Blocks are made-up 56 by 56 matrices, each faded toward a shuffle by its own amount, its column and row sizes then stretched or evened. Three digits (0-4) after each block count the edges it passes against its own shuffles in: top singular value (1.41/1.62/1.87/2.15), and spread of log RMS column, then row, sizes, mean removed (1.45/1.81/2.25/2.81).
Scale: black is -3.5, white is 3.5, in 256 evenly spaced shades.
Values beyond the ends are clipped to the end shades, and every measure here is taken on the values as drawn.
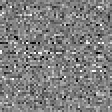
2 0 3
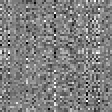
4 4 0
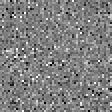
1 0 1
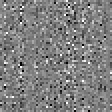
0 4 0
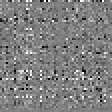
1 3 4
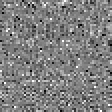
3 0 1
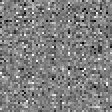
1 3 2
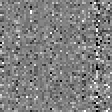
1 4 0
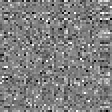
4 0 2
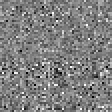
1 0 3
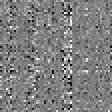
4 4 2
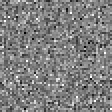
0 0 0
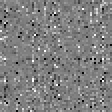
2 3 1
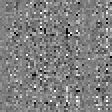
0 4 1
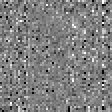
3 3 0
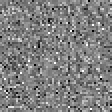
3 0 0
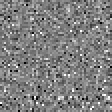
2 0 1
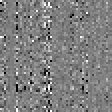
4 4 1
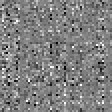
1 4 2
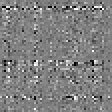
3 3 4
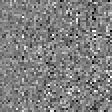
1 3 1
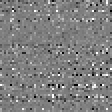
0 2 4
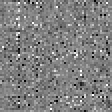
2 2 1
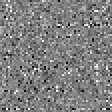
1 0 2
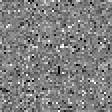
1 1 1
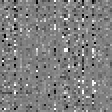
4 4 1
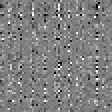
4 4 1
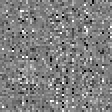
2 3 1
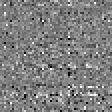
2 2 3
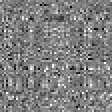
4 0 3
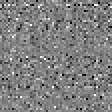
2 0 2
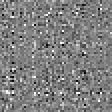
1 3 3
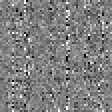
1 4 0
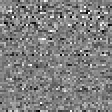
1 0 4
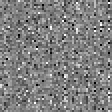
2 3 0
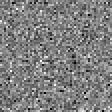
0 0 1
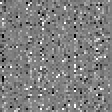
0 4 0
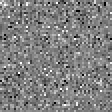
0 1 2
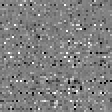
0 0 3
